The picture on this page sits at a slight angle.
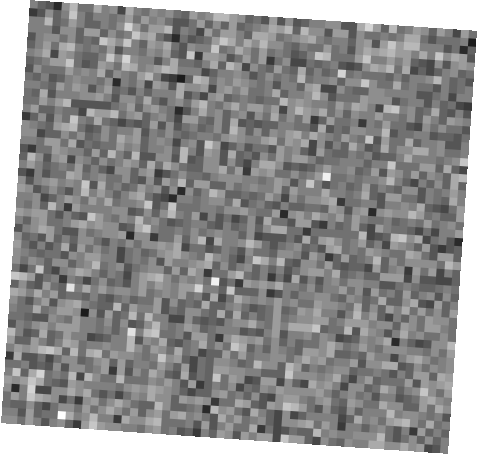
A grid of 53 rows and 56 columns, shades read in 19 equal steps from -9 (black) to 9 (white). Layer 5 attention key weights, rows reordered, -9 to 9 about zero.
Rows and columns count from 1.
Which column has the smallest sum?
54
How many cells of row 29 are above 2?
6
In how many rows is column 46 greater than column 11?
23
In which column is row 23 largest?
9
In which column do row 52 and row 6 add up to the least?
35
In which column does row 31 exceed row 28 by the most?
31
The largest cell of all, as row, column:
52, 8
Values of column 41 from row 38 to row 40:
-1 -1 0
